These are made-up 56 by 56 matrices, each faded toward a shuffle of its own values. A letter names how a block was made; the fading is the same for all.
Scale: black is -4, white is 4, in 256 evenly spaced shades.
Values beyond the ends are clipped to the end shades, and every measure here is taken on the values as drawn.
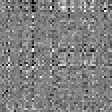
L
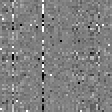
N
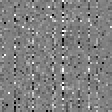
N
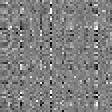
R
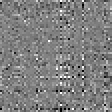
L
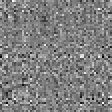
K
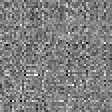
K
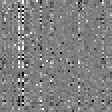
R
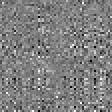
L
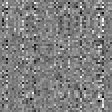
N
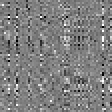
R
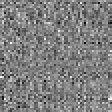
K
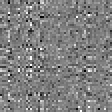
L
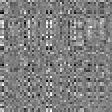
R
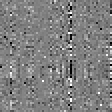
N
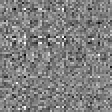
K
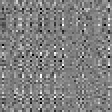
R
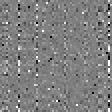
R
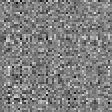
K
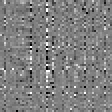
R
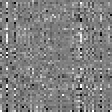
R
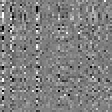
R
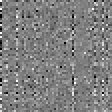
N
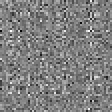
K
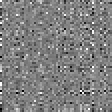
L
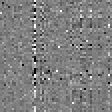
N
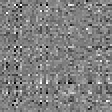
L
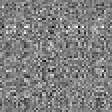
K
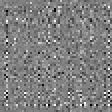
L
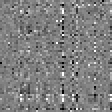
L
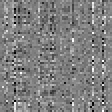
N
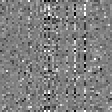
N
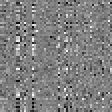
N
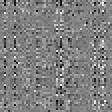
R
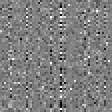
N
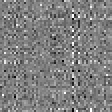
L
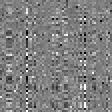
R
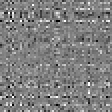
L
